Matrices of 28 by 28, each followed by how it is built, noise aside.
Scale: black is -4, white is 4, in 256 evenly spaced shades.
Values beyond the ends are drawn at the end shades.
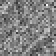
Hankel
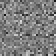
low rank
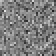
repeating rows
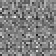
repeating columns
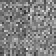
blocks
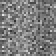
repeating rows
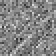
Hankel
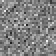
Hankel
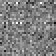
uneven rows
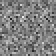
repeating columns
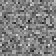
repeating columns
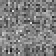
blocks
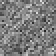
Hankel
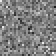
diagonal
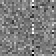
uneven columns
